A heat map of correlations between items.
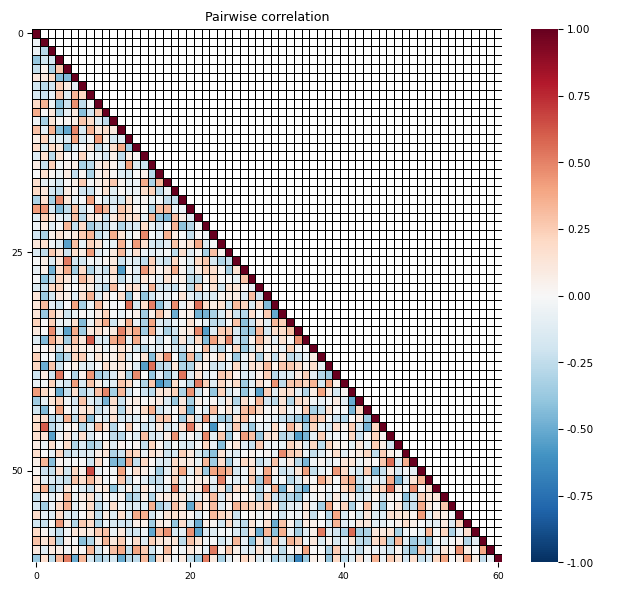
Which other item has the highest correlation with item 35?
7
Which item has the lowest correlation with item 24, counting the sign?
4
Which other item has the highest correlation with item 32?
48
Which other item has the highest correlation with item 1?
45
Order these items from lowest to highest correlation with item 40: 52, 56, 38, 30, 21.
56, 30, 52, 38, 21
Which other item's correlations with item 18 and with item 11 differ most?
27
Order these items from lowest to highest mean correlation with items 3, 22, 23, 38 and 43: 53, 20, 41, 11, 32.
20, 41, 11, 32, 53
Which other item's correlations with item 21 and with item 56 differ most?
31
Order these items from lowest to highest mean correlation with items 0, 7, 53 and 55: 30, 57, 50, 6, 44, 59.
44, 6, 57, 30, 59, 50
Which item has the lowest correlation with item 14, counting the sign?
38
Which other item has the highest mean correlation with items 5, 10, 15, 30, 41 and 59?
11
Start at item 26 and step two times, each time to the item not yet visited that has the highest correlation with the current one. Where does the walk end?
60
